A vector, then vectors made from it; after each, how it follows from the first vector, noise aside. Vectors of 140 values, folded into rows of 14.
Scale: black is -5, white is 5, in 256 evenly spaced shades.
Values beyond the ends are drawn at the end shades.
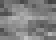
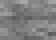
negated, shrunk.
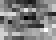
wrapped around, scaled up.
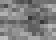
reversed, negated.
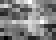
reversed, scaled up.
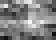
reversed, scaled up.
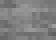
wrapped around, shrunk.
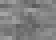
wrapped around, negated, shrunk.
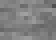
wrapped around, negated, shrunk.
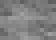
shrunk.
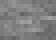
wrapped around, negated, shrunk.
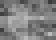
copied.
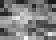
scaled up.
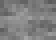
shrunk.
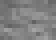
wrapped around, negated, shrunk.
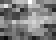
reversed, scaled up.
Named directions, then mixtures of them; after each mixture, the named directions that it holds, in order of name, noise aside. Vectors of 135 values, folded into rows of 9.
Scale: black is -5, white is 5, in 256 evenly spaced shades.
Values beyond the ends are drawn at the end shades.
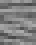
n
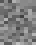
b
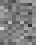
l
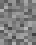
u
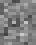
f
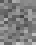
b.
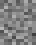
u.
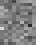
l.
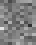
b, l.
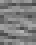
n.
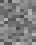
b.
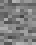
b, n.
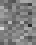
l.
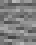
b, n.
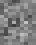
f.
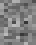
f.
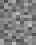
l, u.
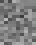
b.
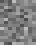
b, u.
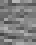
b, n.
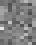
l, u.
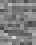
n, u.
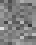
b, l.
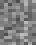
f, u.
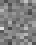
l, u.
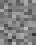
u.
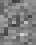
f.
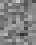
f, u.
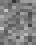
f, l.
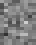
f, n.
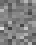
l, u.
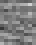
l, n.
